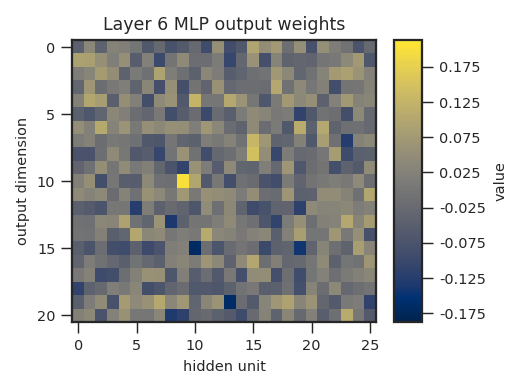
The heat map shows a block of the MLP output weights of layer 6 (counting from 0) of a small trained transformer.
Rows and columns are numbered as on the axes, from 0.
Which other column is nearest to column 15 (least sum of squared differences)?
21
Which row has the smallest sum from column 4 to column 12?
15
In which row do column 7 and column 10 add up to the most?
4
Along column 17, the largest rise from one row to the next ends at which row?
19
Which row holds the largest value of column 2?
6
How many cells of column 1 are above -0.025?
16
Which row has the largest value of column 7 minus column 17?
13
